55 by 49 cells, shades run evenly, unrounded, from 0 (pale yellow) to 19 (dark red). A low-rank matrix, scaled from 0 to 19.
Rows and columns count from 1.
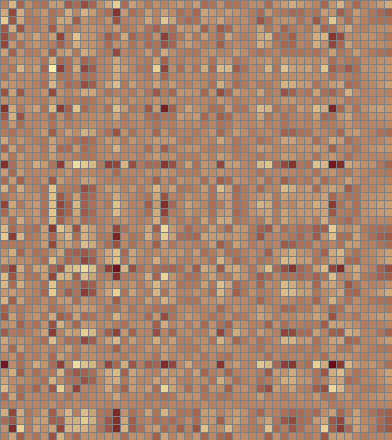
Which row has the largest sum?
46
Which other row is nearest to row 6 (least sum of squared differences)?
39
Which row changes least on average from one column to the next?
51
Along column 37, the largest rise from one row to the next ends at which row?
34
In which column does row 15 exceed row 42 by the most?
11
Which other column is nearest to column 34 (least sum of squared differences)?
41
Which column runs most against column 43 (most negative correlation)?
16
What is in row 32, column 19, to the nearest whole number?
9
